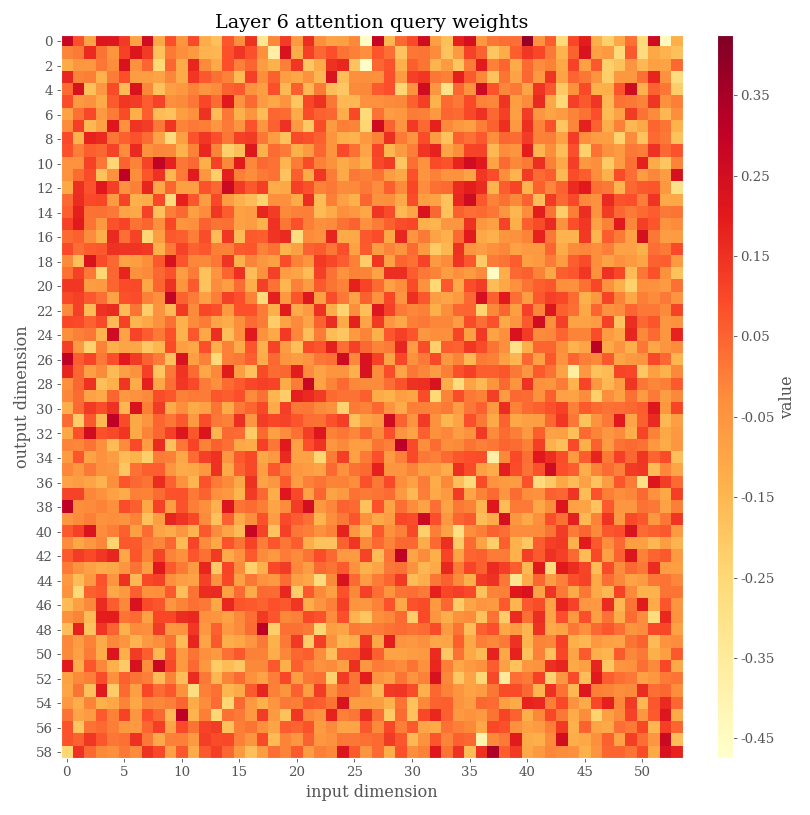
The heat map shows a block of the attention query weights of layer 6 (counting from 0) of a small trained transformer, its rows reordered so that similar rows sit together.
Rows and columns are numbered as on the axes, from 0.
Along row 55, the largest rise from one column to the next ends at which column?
10
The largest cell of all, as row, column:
0, 40
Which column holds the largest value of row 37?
19
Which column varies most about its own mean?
26
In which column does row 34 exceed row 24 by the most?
24
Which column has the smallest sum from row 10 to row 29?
32
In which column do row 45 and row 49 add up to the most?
39
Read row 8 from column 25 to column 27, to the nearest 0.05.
-0.15 -0.05 0
